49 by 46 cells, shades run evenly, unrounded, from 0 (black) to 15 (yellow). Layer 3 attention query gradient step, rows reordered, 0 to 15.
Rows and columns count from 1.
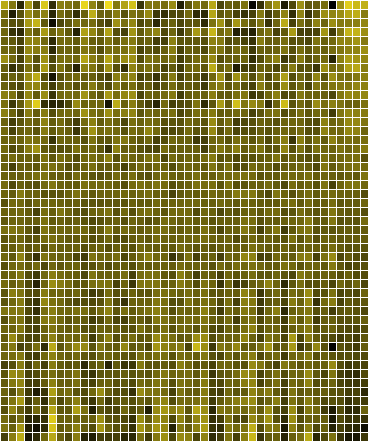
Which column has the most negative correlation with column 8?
30
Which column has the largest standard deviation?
7
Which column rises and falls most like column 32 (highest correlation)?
3
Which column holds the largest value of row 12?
5
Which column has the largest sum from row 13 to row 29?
6
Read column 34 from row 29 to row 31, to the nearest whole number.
5 6 6
